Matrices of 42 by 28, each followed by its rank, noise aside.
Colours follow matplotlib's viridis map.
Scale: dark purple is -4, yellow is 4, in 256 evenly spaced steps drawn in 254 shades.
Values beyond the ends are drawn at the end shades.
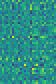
five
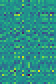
four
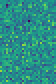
seven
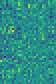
five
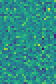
seven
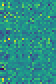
six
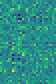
six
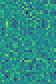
six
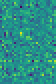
seven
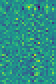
four
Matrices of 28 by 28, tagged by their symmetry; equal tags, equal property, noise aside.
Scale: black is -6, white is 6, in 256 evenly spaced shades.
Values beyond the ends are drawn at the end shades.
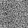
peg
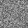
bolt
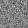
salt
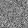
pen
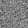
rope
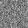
peg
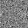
peg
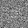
bolt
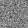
salt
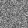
pen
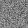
salt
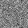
salt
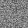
rope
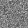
bolt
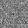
peg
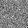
bolt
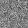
salt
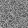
salt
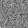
rope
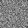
salt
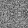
peg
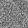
salt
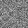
peg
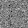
pen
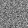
rope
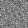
bolt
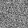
pen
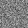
pen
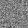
pen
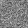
bolt
